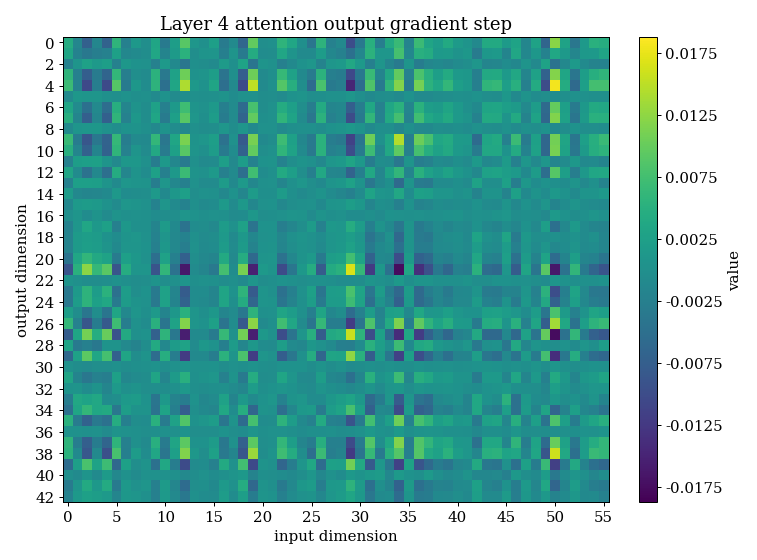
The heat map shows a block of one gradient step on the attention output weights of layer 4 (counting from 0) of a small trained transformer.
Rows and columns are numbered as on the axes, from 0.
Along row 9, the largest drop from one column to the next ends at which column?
35
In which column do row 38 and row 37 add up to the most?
50
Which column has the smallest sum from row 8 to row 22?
34
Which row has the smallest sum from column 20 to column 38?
21
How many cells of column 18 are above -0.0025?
28
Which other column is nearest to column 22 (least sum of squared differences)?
55
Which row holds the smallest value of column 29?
4
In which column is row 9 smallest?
29
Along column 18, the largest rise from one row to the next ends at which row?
27
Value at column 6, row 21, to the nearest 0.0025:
0.005
